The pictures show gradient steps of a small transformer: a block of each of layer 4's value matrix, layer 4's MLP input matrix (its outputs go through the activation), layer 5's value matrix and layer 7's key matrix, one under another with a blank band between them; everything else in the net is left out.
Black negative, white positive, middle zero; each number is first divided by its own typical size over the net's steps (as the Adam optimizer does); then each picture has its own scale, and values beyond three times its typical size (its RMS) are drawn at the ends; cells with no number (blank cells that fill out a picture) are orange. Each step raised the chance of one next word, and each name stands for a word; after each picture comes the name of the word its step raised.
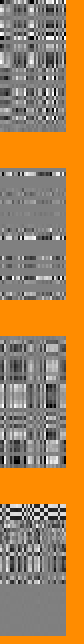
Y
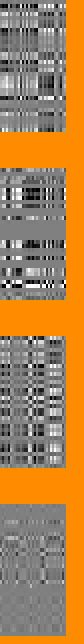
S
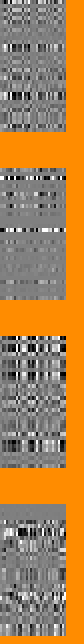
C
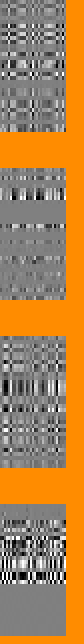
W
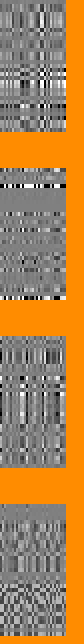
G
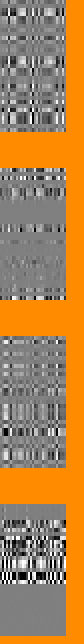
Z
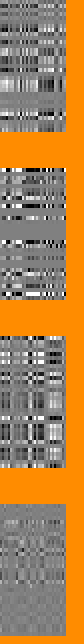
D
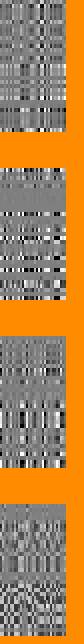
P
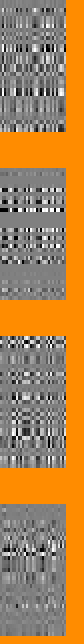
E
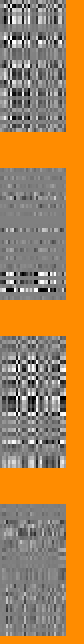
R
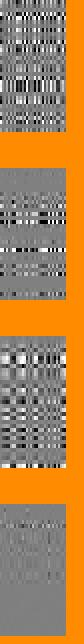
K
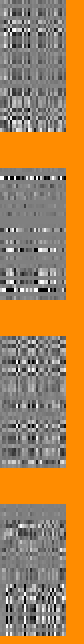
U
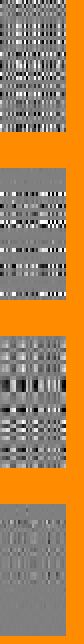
W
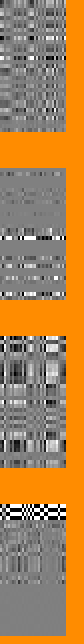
C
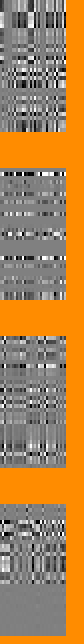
S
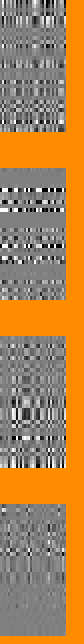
K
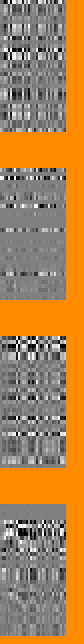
E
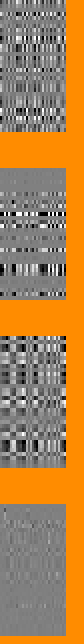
C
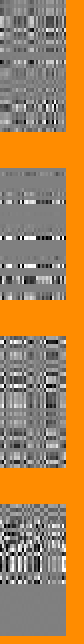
Z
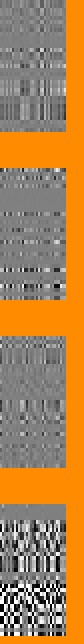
E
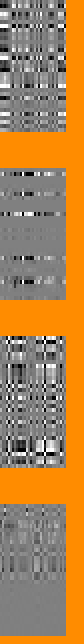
S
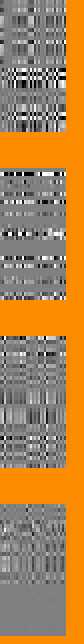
D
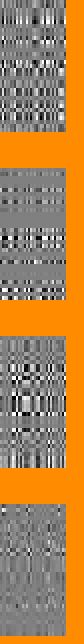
R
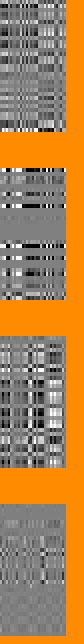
P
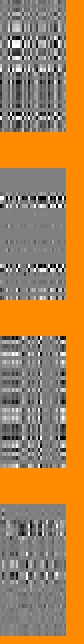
D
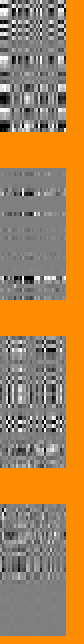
U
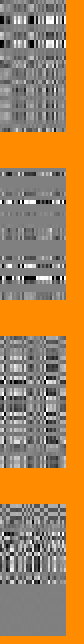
R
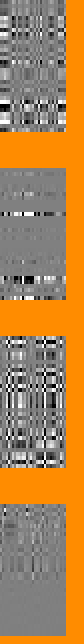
Z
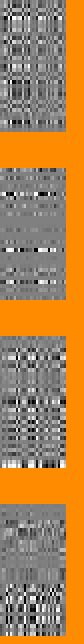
K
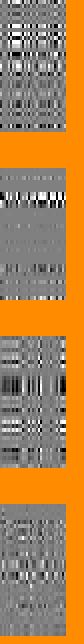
W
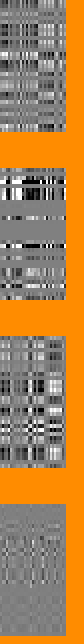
W
